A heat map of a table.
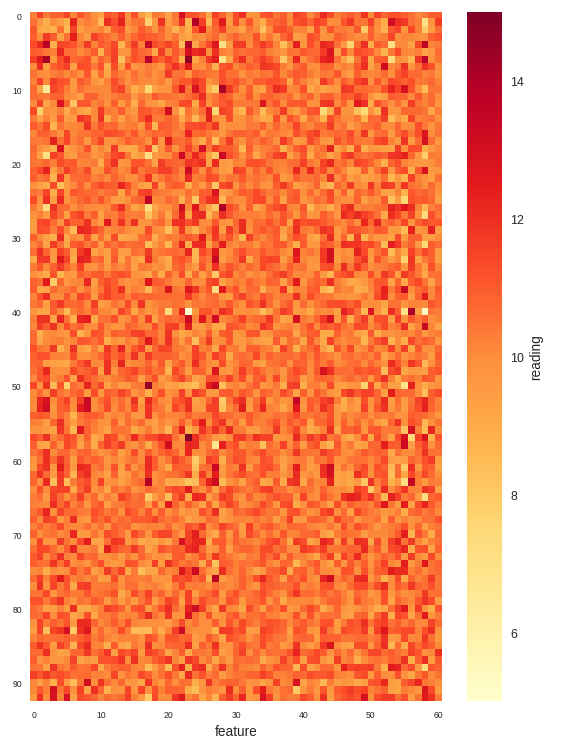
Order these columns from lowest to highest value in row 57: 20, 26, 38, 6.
38, 26, 6, 20
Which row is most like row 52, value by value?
53
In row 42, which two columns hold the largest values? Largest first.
58, 23
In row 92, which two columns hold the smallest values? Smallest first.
17, 27
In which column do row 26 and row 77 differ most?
28
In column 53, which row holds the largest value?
1
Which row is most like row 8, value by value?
69
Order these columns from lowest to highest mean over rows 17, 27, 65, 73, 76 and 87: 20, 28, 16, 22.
20, 16, 28, 22
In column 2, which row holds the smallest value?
10
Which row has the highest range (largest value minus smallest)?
40
